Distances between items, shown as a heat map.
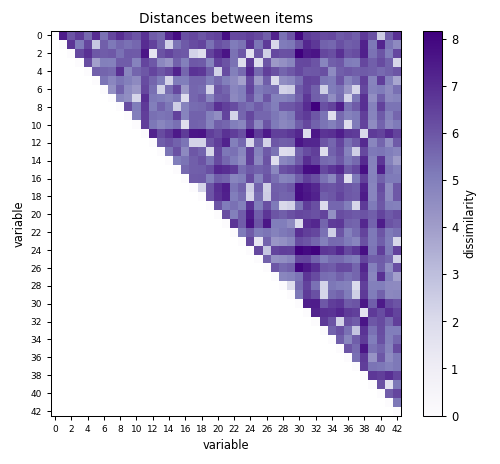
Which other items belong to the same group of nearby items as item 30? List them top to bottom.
21
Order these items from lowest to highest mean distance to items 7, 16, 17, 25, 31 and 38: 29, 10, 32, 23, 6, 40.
10, 23, 6, 29, 40, 32
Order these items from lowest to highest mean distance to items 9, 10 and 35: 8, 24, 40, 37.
37, 40, 8, 24
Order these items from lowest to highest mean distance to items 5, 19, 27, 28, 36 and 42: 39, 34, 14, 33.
14, 33, 39, 34
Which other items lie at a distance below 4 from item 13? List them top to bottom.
6, 19, 28, 29, 33, 37
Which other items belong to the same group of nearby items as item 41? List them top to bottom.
39
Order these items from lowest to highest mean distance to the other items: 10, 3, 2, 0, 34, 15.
10, 3, 34, 2, 15, 0
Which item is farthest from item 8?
32
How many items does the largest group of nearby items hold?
7
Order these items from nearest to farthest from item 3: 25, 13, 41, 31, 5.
25, 5, 13, 41, 31
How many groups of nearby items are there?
13
